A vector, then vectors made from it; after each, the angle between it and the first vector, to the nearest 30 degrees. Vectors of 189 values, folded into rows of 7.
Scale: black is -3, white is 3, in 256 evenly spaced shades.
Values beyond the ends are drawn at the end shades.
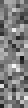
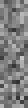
150 degrees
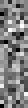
60 degrees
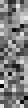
150 degrees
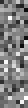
60 degrees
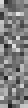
120 degrees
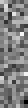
120 degrees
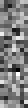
120 degrees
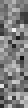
30 degrees
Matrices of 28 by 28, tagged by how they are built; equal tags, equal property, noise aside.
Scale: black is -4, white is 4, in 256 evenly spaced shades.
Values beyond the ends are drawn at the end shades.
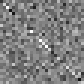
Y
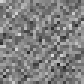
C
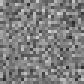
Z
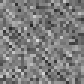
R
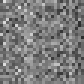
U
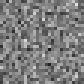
U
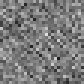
R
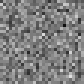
U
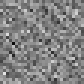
R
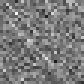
R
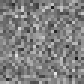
Z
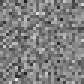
U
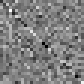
Y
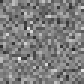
Z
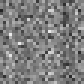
U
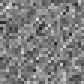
C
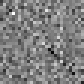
Y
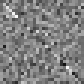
Y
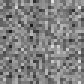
U
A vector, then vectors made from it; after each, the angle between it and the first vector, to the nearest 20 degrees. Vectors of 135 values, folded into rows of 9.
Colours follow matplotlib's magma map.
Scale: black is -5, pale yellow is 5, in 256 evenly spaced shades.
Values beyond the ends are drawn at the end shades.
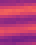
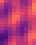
100 degrees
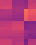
80 degrees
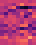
120 degrees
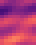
140 degrees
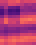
160 degrees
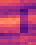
120 degrees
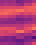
20 degrees
